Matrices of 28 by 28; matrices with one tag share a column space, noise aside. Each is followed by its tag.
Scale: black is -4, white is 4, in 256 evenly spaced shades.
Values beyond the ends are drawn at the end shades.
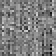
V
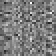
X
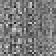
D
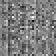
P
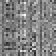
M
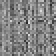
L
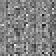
D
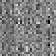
L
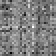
V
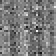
V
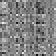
D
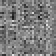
P
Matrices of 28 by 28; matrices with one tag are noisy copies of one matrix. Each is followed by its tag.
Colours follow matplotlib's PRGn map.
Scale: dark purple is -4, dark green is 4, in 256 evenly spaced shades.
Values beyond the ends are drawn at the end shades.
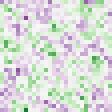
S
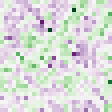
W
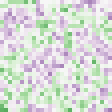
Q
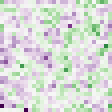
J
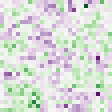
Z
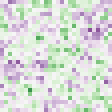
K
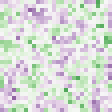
S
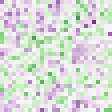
W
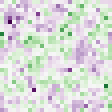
W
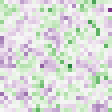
J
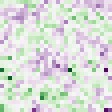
Q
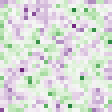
S
